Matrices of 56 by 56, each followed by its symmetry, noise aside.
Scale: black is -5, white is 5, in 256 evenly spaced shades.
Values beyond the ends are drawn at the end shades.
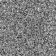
mirrored top to bottom.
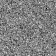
symmetric across the other diagonal.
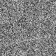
symmetric.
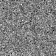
antisymmetric.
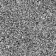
antisymmetric.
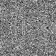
mirrored top to bottom.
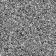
symmetric across the other diagonal.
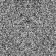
mirrored left to right.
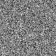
symmetric across the other diagonal.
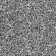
mirrored top to bottom.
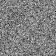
symmetric.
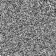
symmetric across the other diagonal.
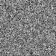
symmetric.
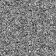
mirrored top to bottom.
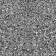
mirrored left to right.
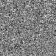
antisymmetric.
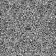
mirrored left to right.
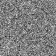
symmetric across the other diagonal.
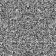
mirrored left to right.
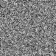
antisymmetric.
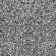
mirrored left to right.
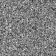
mirrored top to bottom.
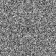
mirrored left to right.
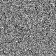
antisymmetric.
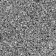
symmetric.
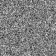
symmetric.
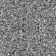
mirrored top to bottom.
